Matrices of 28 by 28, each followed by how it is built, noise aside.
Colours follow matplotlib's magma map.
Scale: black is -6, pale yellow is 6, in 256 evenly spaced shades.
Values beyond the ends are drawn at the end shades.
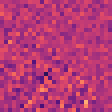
lower triangular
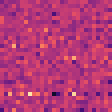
uneven rows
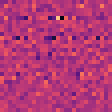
uneven rows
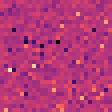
sparse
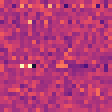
uneven rows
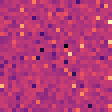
sparse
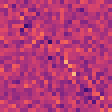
banded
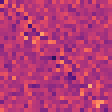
banded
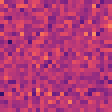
uneven rows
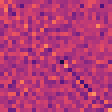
diagonal
